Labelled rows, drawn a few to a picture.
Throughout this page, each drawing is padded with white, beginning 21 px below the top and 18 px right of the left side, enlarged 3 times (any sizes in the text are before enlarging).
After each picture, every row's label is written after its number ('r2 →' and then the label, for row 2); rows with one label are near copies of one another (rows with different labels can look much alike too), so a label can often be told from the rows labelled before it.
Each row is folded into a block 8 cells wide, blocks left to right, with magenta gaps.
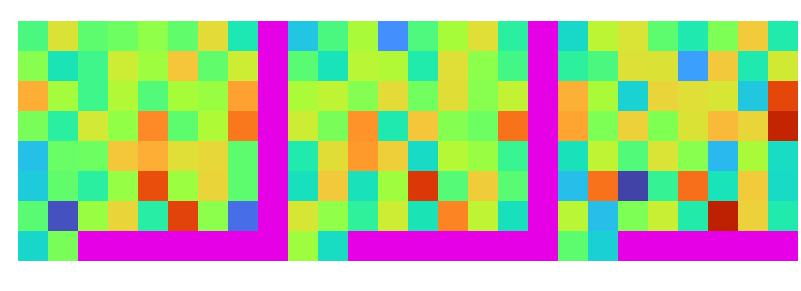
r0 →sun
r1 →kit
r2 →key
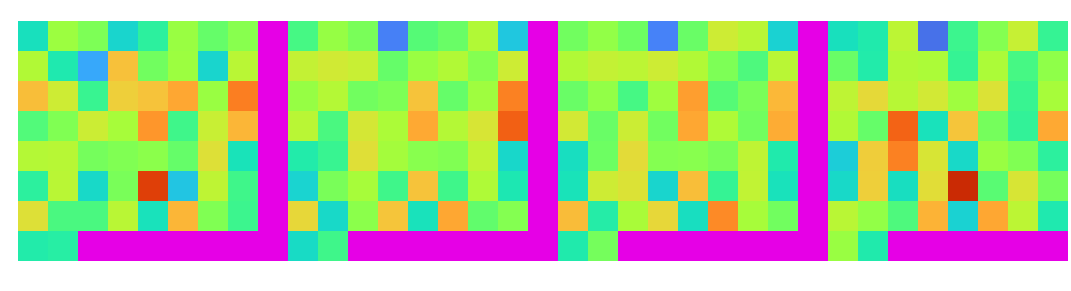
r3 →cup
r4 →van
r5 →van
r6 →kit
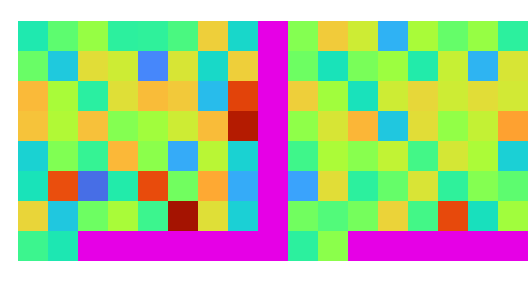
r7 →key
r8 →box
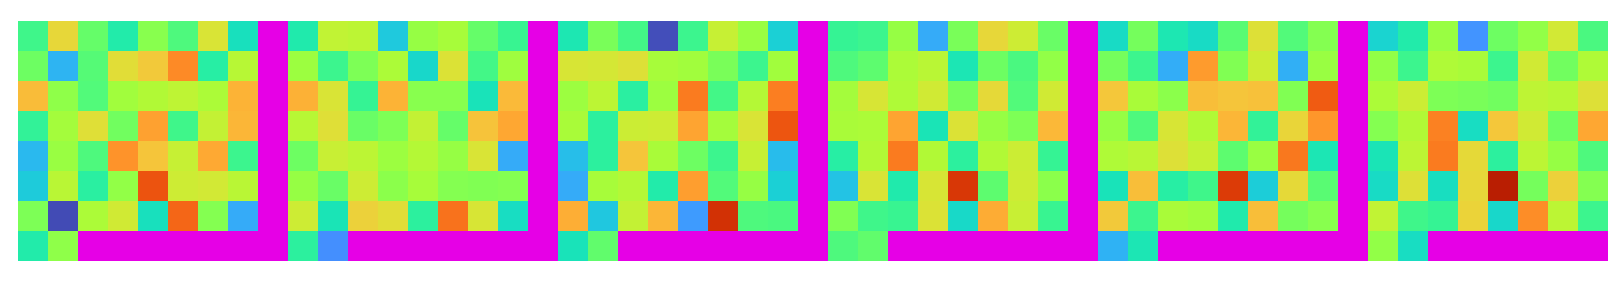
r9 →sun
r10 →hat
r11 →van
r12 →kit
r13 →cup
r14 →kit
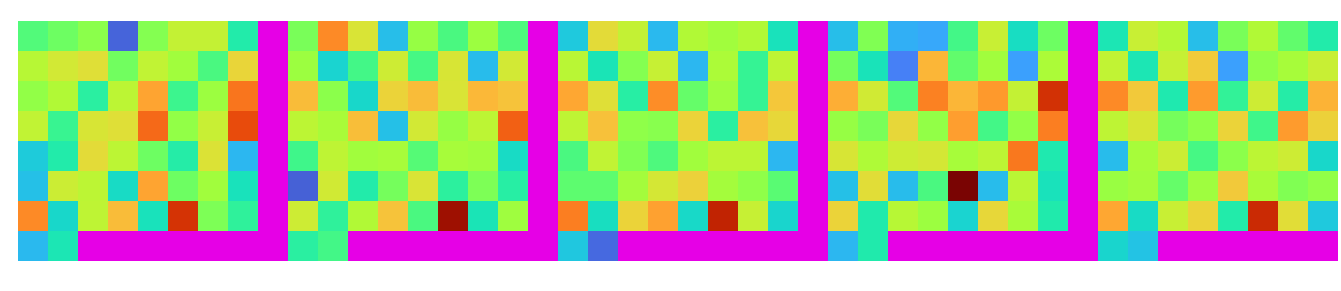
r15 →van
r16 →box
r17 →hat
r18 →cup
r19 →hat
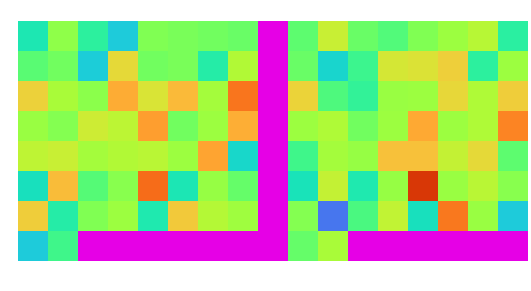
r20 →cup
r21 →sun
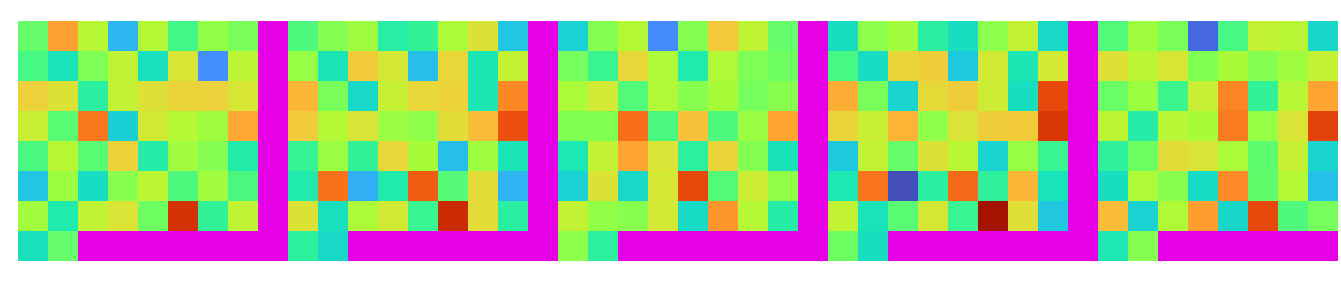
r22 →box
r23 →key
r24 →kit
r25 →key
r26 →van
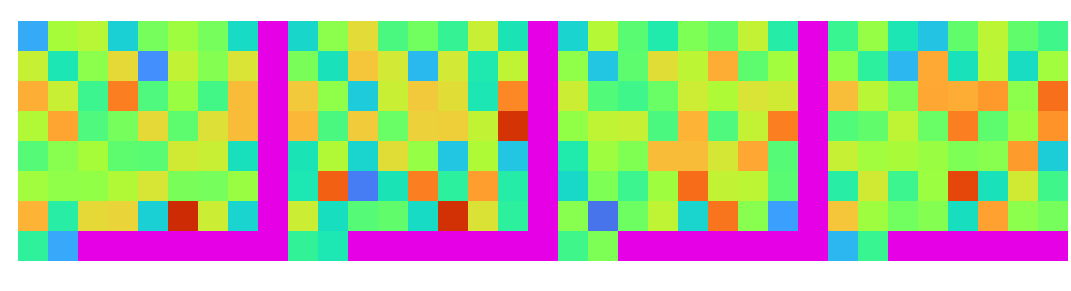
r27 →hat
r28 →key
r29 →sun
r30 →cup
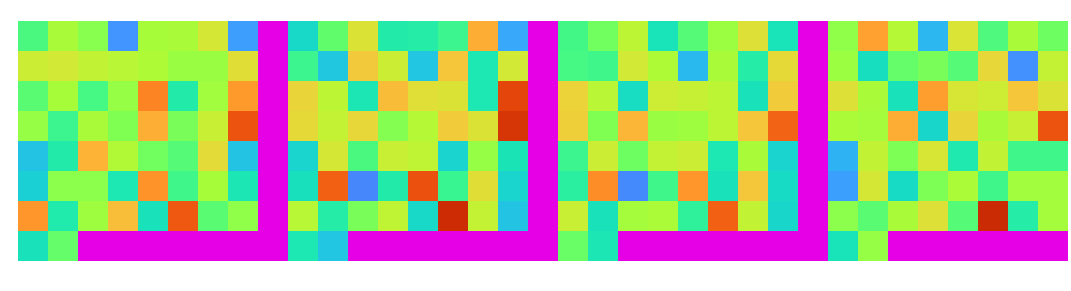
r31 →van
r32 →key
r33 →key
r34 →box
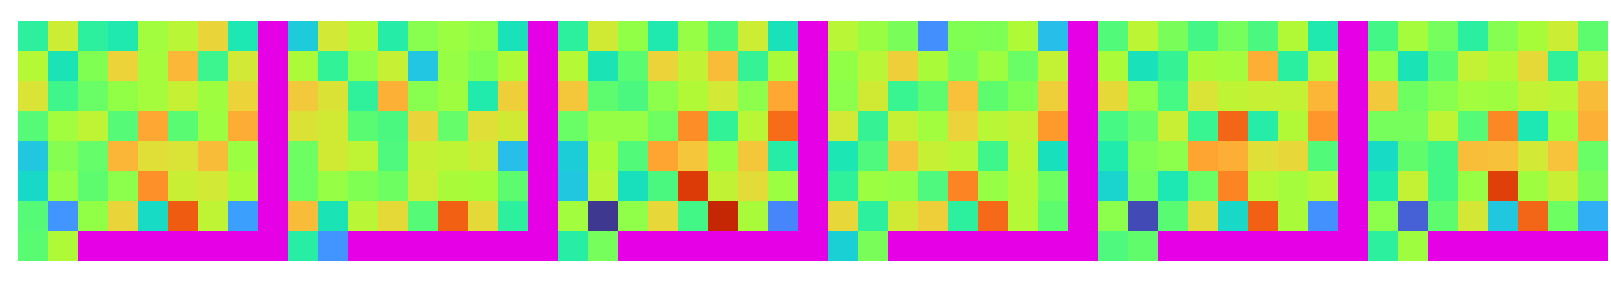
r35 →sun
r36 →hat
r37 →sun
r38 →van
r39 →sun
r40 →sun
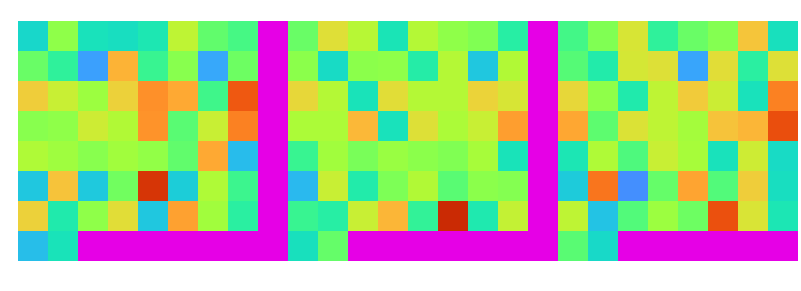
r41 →cup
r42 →box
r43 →key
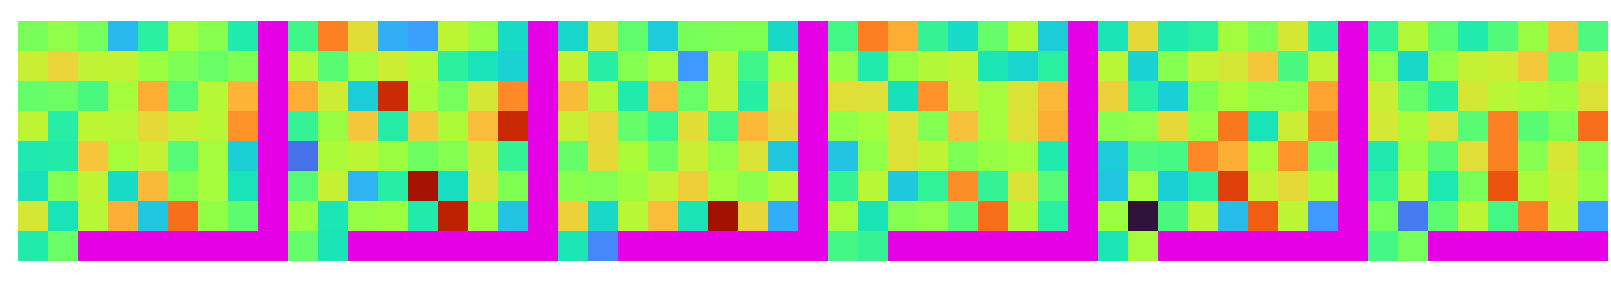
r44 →van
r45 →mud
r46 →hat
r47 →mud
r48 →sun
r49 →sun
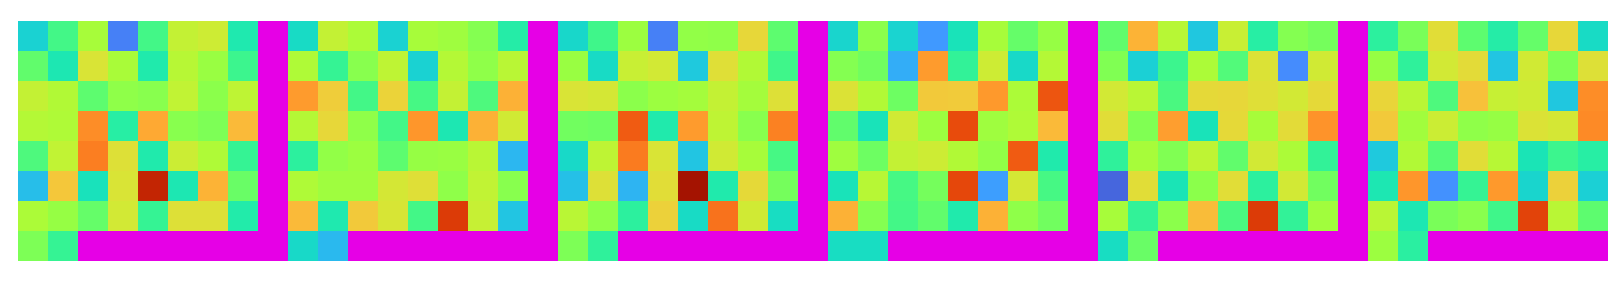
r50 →kit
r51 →hat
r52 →kit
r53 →cup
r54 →box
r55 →key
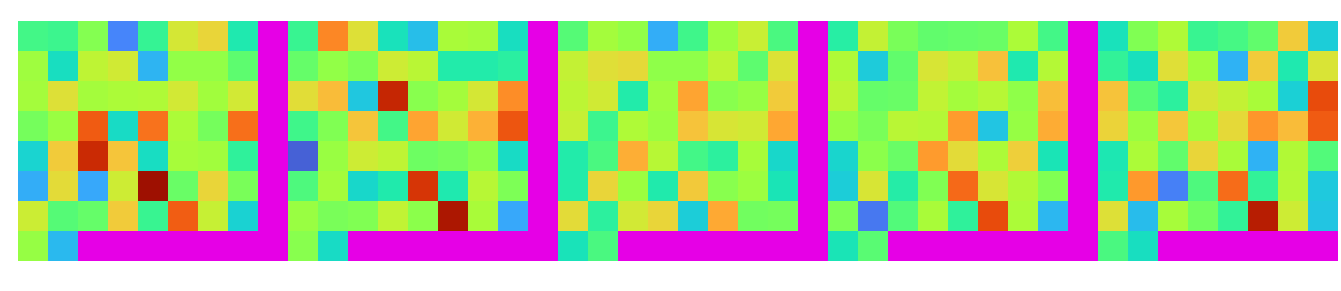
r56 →kit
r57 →mud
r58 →van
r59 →sun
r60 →key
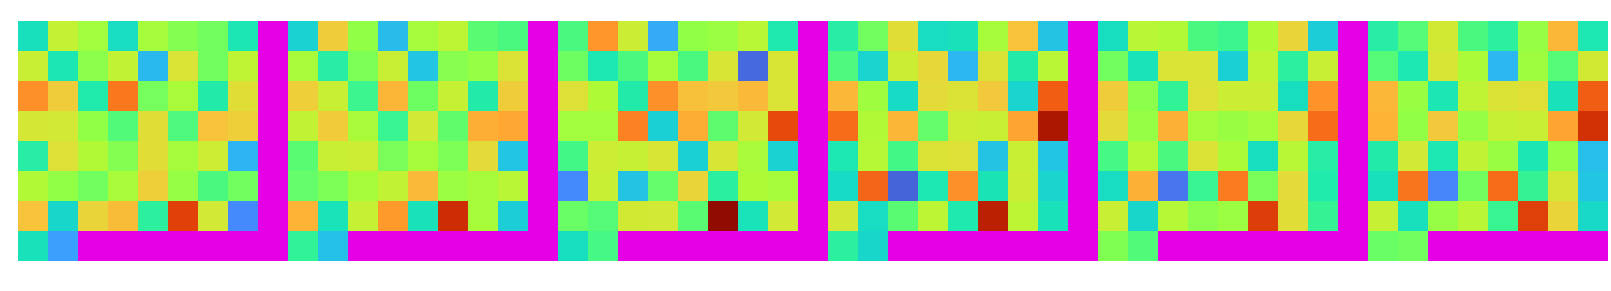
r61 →hat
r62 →hat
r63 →box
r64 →key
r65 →key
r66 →key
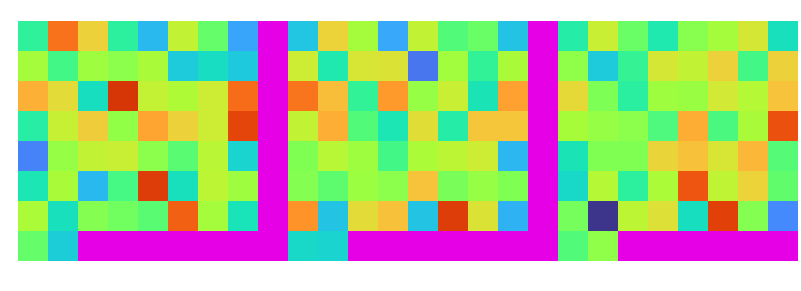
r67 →mud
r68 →hat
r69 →sun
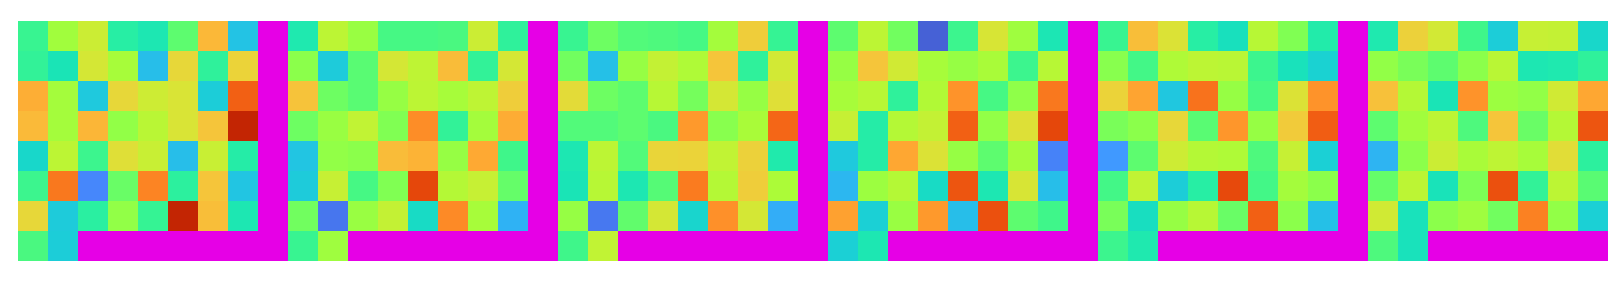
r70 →key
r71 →sun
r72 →sun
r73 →van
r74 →mud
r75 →mud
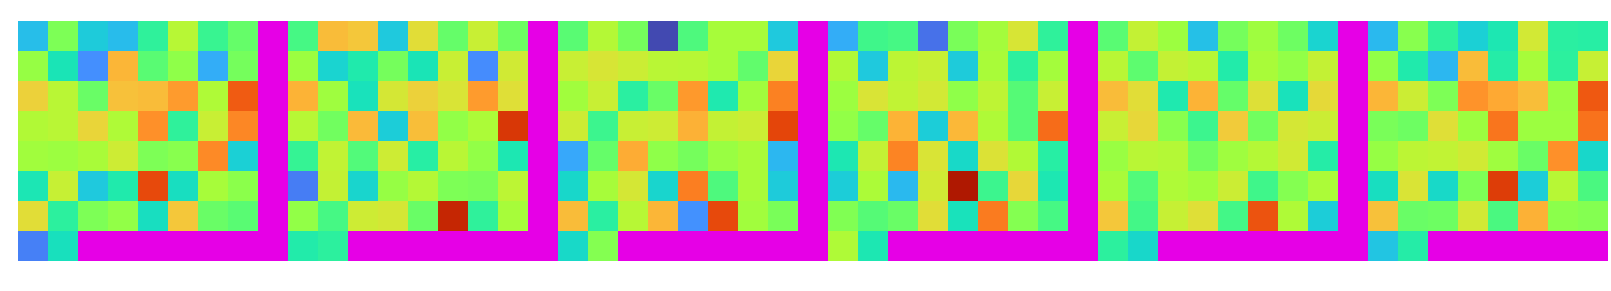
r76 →cup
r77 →box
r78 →van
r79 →kit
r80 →hat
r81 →cup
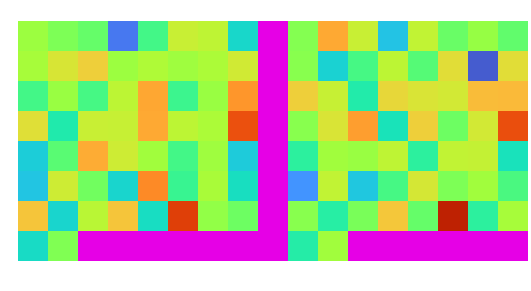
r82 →van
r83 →box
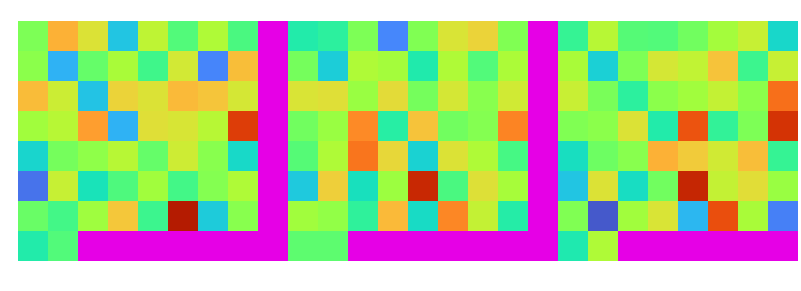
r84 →box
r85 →kit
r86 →sun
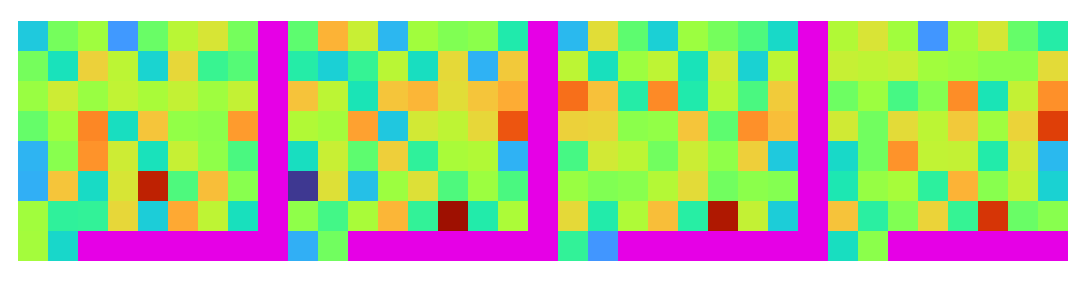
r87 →kit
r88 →box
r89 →hat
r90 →van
